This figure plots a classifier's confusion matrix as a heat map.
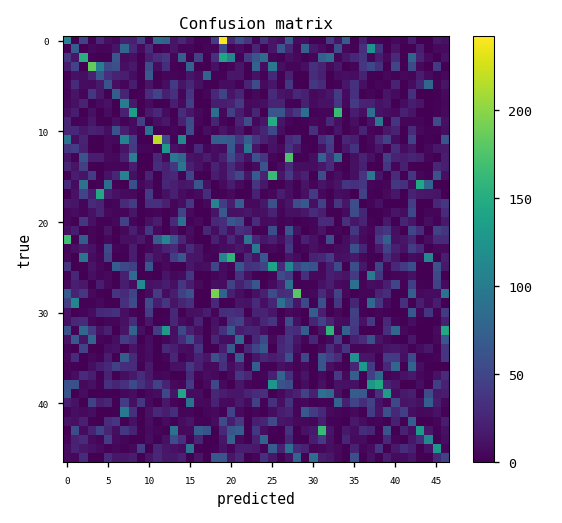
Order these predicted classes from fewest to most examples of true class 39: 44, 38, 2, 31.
2, 38, 44, 31
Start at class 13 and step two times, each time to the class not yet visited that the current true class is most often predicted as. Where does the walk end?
9
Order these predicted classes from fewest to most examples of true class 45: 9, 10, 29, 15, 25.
10, 29, 9, 25, 15
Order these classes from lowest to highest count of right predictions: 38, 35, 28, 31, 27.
31, 27, 35, 38, 28
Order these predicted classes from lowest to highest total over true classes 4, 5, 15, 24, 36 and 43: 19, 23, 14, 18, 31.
18, 14, 19, 23, 31
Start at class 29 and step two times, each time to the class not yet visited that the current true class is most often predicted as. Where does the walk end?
37
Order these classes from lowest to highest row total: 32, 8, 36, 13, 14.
14, 36, 8, 13, 32
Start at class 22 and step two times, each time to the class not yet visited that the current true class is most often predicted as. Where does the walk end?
19
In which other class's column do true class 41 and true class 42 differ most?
7
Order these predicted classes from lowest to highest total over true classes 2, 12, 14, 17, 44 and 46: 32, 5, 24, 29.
29, 5, 32, 24
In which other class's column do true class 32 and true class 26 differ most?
46
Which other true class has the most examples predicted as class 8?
13
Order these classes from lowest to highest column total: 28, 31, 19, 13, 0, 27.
28, 13, 0, 31, 19, 27
